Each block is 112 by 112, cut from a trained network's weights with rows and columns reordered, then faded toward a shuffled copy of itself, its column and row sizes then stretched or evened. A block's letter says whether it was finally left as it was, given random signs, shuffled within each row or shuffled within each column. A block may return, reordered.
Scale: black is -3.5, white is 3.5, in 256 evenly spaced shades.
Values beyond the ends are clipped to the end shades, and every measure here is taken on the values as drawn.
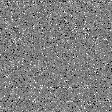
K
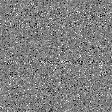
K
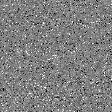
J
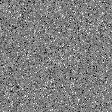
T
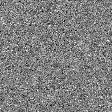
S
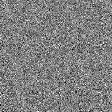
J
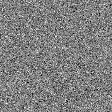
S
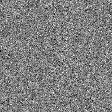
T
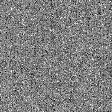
T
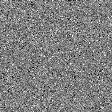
K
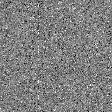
T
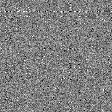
J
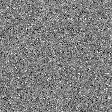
S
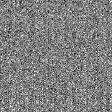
J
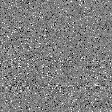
J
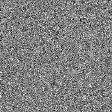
K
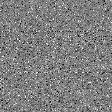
K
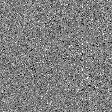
T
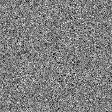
K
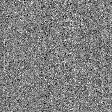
T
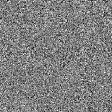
J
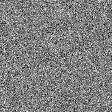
T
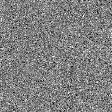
K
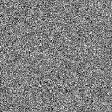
J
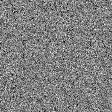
T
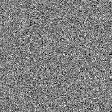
J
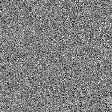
J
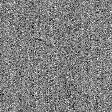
T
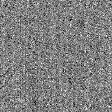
J
